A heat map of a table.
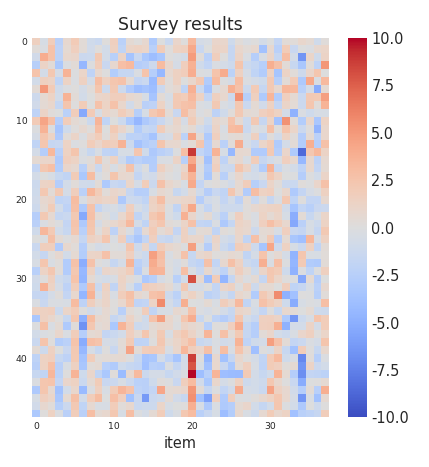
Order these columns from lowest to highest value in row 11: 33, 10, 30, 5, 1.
5, 33, 10, 30, 1
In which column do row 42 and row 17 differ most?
20
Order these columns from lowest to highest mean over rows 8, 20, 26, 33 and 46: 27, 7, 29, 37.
29, 27, 7, 37
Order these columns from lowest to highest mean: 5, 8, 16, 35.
35, 8, 16, 5
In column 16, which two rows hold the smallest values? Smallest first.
4, 2
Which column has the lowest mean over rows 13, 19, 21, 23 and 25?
33
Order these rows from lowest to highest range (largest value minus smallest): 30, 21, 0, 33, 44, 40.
0, 21, 44, 33, 30, 40
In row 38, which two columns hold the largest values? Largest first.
30, 26
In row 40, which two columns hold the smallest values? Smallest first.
34, 22
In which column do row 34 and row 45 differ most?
14
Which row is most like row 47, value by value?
23
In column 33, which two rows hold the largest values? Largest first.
6, 5
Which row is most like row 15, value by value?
12
